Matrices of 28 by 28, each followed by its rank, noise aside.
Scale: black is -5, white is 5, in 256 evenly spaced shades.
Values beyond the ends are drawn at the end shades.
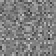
five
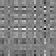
one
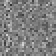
four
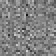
four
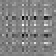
one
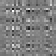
two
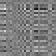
one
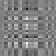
one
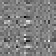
two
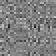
four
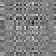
two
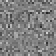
four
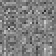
five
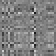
one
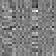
two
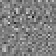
five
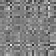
three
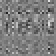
three
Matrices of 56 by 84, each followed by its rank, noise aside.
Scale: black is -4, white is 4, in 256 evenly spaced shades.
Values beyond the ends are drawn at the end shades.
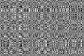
four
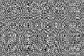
five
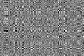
three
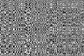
four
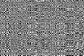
four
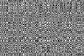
four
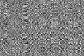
seven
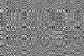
three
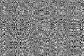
six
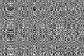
four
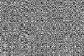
six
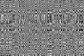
four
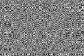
seven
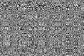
seven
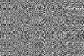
four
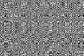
four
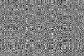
four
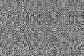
five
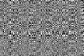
four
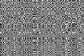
four
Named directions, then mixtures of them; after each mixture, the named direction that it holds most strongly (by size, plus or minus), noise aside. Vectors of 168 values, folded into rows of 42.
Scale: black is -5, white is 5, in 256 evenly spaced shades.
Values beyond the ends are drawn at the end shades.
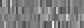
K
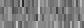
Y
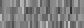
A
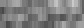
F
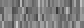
Y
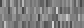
K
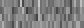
Y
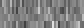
K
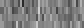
Y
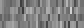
A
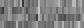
Y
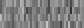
A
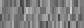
A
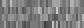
K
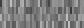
A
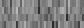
K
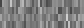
A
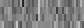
Y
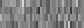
A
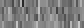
Y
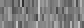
Y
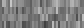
K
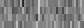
Y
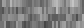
F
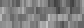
F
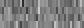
Y
